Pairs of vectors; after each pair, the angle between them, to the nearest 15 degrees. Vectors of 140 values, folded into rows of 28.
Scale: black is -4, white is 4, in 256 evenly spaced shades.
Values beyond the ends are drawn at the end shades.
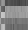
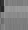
75 degrees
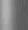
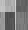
75 degrees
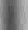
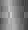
165 degrees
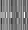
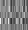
60 degrees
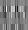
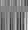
90 degrees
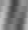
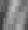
165 degrees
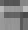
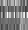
135 degrees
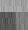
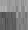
15 degrees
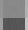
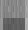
15 degrees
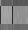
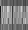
30 degrees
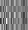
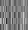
150 degrees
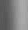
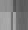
150 degrees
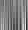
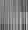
150 degrees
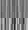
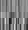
150 degrees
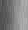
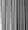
135 degrees
